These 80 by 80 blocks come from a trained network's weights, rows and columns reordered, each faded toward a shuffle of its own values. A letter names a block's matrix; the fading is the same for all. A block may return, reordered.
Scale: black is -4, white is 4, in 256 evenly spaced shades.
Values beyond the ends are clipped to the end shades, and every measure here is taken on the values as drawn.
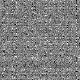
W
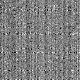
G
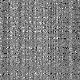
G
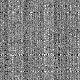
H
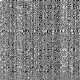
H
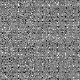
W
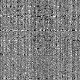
G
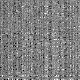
G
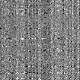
H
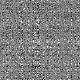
W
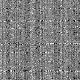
H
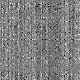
G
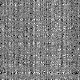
G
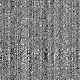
H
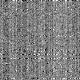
G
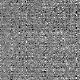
W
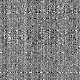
H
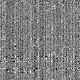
H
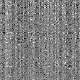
G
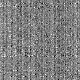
H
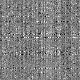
H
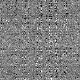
W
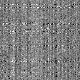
H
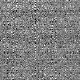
W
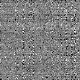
W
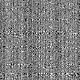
H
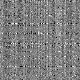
G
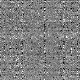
W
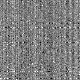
H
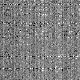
G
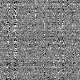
W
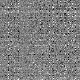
W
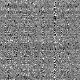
W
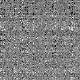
W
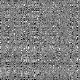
W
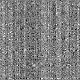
H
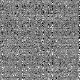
W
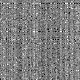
G
